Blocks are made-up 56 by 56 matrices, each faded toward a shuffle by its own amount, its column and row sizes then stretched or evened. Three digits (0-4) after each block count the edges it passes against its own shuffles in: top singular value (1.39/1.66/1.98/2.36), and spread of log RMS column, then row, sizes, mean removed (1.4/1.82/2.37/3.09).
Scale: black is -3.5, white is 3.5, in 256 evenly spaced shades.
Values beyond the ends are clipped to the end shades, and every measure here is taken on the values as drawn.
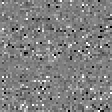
0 1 3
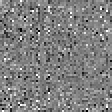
1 3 2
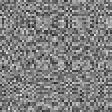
4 1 1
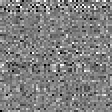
3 0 3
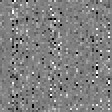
0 4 0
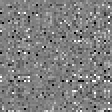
2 2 2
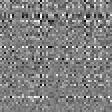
4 2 4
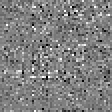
1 2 3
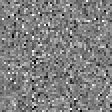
1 2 0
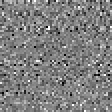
2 0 2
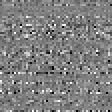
0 1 4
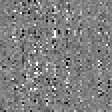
1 3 1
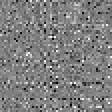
3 2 2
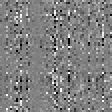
3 4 1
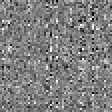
2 3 1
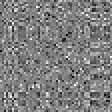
4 1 0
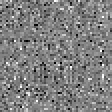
1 1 1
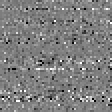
1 0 3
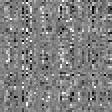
4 4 2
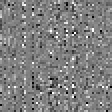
0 4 2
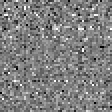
1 0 2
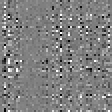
3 4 3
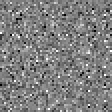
0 1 1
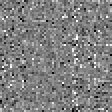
0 2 1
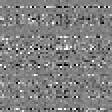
3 1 4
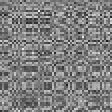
4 0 3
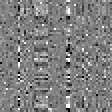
4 3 0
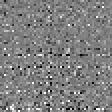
2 2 3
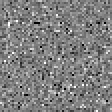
0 0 1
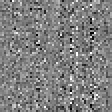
0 3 0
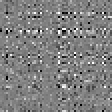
4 3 3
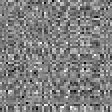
4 0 3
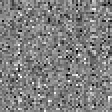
2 2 1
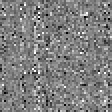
0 3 1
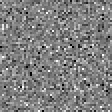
1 0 1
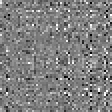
3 3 2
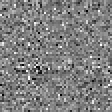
2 2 1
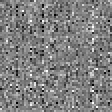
2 3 1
